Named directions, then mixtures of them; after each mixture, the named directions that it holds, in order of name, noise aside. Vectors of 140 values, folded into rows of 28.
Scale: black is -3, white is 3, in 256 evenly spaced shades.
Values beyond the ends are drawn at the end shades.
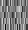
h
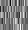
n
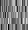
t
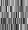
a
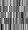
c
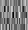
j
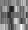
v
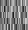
j, t.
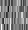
c.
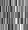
n, t, v.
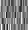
c, h, t.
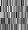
a, n.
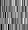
t.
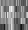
v.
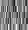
a, t.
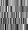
a, h.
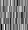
c, h.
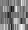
v.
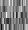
c, j.
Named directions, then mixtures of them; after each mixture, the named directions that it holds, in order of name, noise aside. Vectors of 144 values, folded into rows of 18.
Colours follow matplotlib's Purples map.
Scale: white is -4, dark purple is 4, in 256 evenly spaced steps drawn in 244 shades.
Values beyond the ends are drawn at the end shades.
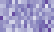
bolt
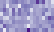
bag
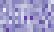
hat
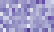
bag.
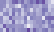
bag, hat.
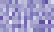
bolt, hat.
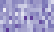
hat.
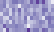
bag, hat.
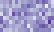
bag, bolt.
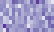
bag, hat.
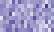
bolt.
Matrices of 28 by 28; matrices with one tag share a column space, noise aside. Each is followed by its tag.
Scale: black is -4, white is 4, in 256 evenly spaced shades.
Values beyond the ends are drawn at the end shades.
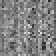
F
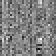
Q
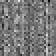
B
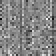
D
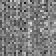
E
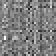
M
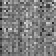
E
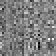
F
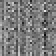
E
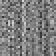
E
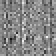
Q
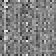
M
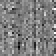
F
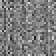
M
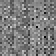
D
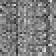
B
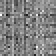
Q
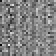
B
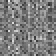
M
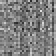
E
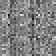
Q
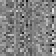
B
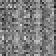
M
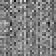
E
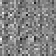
Q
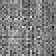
D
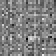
Q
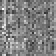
F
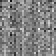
E
